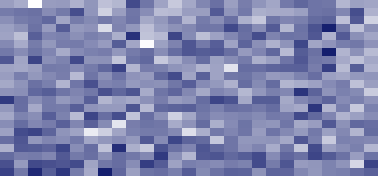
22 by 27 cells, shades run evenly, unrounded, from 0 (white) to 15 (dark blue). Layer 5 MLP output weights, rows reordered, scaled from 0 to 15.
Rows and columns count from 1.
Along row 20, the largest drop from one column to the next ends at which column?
13
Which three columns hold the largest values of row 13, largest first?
1, 16, 17
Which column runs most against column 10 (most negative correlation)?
9
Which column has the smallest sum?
27
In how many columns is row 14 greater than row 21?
13
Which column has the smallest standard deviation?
4
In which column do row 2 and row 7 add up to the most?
24
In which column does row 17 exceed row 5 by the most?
2
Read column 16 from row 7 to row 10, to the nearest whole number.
11 6 6 6
